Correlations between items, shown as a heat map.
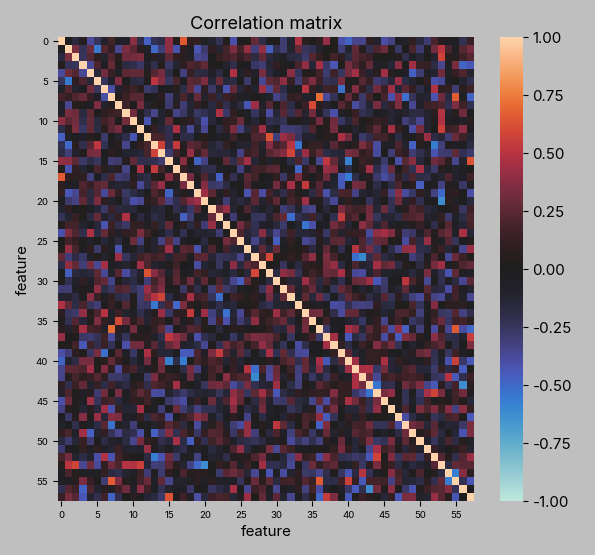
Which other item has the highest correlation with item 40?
55
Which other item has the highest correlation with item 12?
29
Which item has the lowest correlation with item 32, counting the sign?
22
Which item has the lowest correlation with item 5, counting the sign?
1
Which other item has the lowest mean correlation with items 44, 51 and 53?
30
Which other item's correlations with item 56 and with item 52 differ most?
49
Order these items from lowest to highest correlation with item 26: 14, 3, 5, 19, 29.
19, 5, 29, 3, 14
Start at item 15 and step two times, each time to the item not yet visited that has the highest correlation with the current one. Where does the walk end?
37
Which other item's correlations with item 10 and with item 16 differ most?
50
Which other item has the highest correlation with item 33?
0
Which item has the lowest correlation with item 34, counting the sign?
23
